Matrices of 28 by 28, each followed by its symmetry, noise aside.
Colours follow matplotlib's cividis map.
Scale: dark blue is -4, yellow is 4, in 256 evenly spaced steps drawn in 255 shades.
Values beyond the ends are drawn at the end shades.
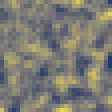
antisymmetric.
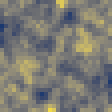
same after a half turn.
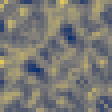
symmetric.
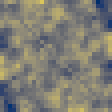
same after a half turn.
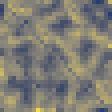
symmetric across the other diagonal.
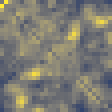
symmetric.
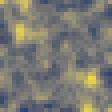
same after a half turn.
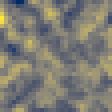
antisymmetric.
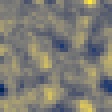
antisymmetric.
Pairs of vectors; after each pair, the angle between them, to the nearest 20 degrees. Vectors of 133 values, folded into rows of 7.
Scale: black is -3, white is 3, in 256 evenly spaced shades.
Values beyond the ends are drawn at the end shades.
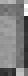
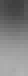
100 degrees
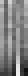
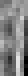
60 degrees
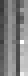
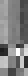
100 degrees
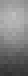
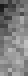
120 degrees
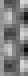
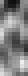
60 degrees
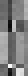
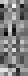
120 degrees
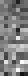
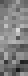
140 degrees
